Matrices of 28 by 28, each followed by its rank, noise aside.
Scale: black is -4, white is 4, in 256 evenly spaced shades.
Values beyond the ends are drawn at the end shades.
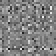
four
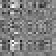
three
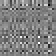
two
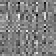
three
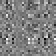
three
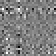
three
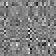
three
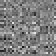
four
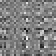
three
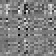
two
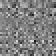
three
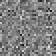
six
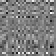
two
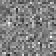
six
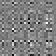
two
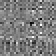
four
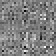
four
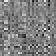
four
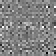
four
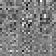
six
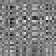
two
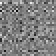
four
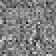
six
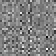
four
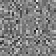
four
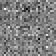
six
